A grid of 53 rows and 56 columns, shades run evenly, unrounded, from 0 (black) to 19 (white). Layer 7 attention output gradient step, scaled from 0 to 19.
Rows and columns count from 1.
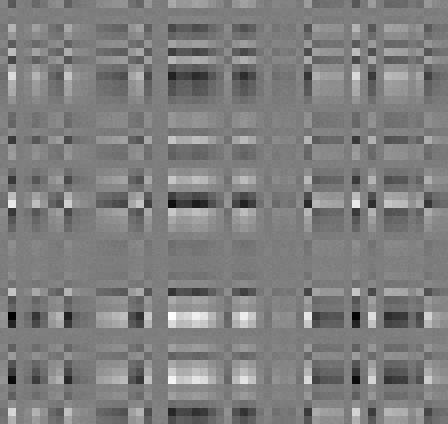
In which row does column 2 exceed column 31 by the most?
26
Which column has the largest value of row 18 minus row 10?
22
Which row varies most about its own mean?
40
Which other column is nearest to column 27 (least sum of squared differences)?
8
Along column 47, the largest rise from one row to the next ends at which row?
27
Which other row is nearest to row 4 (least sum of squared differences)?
11
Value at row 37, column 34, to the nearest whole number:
10
